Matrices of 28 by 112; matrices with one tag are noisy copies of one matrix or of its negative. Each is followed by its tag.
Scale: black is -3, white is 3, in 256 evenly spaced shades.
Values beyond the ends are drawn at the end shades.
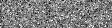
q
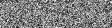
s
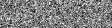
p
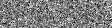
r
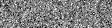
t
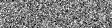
s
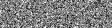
q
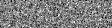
r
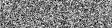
t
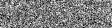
p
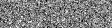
s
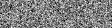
p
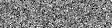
s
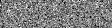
q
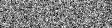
r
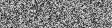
p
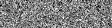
t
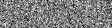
r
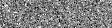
t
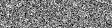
p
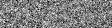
s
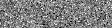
s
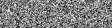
q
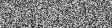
s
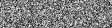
s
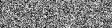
q
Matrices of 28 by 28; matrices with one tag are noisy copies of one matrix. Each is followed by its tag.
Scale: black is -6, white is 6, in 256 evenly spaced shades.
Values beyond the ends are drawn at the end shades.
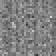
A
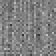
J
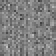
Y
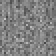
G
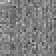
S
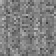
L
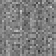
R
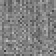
J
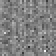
A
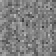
A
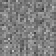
Y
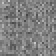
S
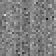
R
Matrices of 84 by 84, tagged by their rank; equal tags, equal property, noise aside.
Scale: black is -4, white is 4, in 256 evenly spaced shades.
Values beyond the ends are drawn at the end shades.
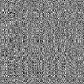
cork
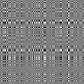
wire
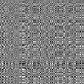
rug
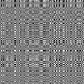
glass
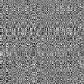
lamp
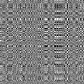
glass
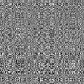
lamp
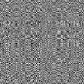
cork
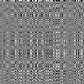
glass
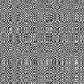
glass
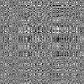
rug
